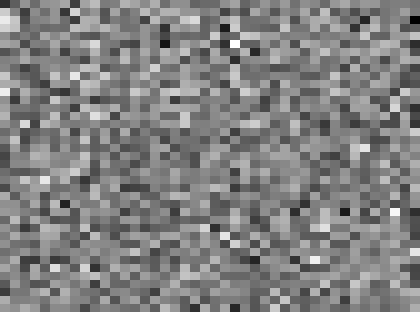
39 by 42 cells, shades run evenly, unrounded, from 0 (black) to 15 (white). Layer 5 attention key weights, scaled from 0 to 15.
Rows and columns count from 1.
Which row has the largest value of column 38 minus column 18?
27
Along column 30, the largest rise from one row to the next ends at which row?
34
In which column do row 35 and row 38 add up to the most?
20
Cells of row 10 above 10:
7
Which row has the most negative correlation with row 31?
8
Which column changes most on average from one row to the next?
24
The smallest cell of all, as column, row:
42, 3
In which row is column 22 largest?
5
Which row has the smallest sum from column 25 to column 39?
9
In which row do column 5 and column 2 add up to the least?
13
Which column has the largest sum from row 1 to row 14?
1
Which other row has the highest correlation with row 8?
39
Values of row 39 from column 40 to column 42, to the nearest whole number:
7 8 10
